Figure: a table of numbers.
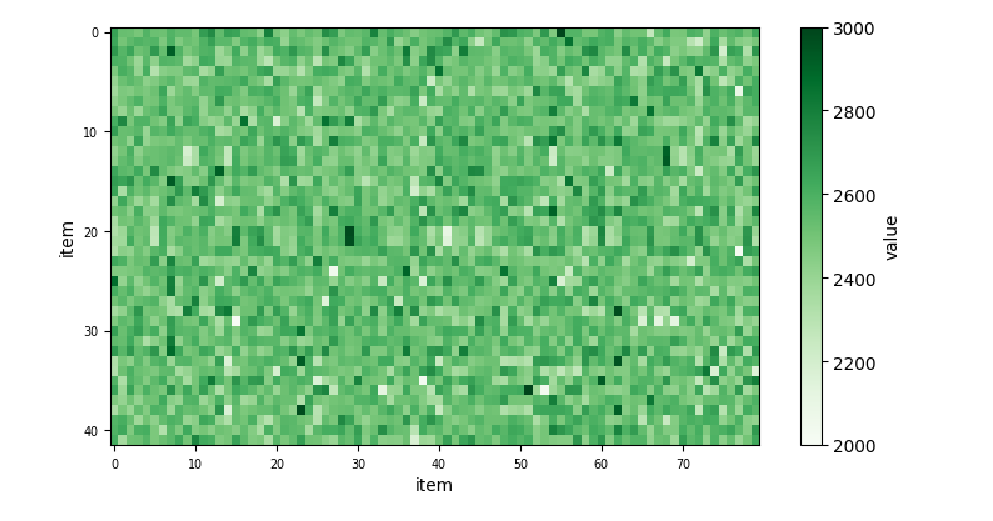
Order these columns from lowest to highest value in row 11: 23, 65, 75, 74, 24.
75, 65, 24, 23, 74
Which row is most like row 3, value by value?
39
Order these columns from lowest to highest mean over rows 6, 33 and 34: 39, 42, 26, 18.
42, 26, 18, 39
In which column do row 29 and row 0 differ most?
15
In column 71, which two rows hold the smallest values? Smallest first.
23, 1
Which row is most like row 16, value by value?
41
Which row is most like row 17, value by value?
19
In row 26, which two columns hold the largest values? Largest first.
7, 27
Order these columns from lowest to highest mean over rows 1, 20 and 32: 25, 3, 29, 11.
25, 3, 11, 29
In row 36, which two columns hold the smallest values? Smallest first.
53, 33
